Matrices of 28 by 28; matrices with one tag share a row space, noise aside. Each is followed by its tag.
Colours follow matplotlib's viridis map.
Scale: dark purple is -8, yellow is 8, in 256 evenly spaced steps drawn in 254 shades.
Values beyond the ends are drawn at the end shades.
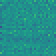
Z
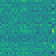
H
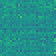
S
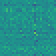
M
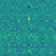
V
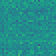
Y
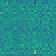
M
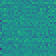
Z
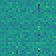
Y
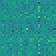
Y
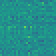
V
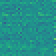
S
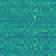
M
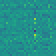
M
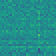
Y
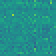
M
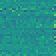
S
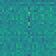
V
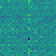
V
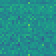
V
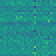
M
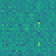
Y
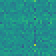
M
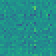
M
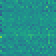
Z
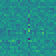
V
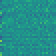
Z
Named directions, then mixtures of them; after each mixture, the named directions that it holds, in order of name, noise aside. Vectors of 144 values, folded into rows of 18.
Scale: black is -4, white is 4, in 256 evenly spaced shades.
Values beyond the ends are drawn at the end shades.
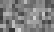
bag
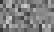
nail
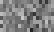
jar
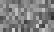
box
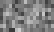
bag.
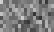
box, jar.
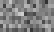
jar, nail.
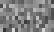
box.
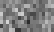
bag, jar, nail.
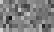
nail.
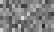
box, jar, nail.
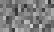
bag, box, nail.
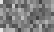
bag, jar, nail.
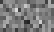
box, nail.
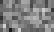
bag, box, nail.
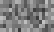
bag, box, nail.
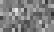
box, jar.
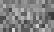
box.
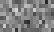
box, jar, nail.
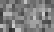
bag.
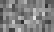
bag.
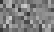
nail.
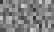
bag, jar, nail.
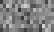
nail.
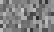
jar.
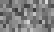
box, jar, nail.
